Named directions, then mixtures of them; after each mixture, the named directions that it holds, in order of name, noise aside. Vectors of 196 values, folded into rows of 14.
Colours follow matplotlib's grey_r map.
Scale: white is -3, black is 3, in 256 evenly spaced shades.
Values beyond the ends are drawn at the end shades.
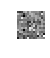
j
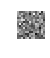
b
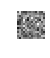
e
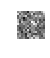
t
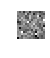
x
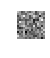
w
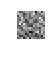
b, j, w.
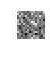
b, t.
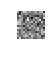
e.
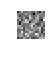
b, w, x.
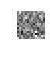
e, x.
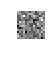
w.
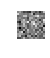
e, t, x.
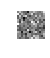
t.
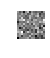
b, x.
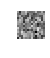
e, x.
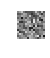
j, w.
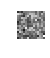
e, j.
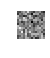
t, w.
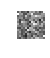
e, j, t.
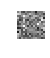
e, w.
